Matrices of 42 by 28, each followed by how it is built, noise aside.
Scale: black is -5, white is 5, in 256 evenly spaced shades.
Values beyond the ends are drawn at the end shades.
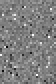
sparse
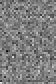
repeating columns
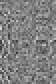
low rank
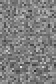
repeating columns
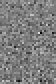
uneven rows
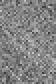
Toeplitz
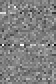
uneven rows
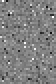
sparse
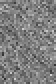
Toeplitz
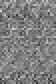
repeating columns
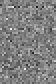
uneven rows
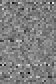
uneven rows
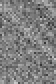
Toeplitz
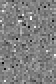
sparse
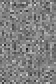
low rank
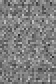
repeating columns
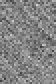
Toeplitz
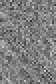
Toeplitz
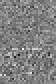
uneven rows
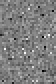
sparse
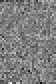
uneven rows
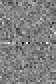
uneven rows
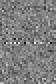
uneven rows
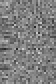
low rank
